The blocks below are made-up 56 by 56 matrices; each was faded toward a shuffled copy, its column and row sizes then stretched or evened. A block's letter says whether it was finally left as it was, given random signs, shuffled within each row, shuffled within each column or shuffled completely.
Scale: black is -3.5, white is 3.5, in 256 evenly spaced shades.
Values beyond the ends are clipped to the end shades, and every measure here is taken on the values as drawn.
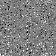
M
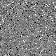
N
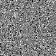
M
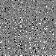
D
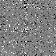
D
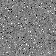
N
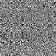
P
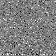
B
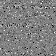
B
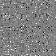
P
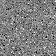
N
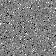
N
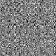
P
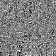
P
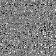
D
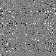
D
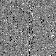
M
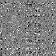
P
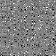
P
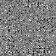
D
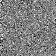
M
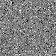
N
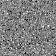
B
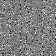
M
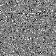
B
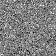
N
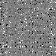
P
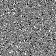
N
